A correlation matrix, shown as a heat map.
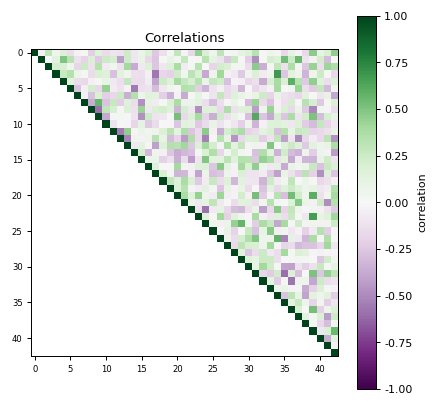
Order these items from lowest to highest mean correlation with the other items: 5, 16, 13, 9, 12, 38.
12, 38, 5, 9, 16, 13
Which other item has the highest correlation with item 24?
29
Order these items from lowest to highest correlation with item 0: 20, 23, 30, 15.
15, 30, 20, 23
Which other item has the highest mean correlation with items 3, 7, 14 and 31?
9
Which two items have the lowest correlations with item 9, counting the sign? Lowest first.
8, 15
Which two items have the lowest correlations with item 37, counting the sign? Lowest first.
12, 41
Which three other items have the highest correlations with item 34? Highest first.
3, 26, 22
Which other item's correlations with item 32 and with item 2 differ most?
36
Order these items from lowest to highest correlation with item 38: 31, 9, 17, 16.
31, 16, 9, 17
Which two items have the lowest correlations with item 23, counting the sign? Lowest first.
8, 17
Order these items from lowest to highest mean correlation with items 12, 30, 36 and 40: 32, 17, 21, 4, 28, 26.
28, 17, 32, 21, 4, 26
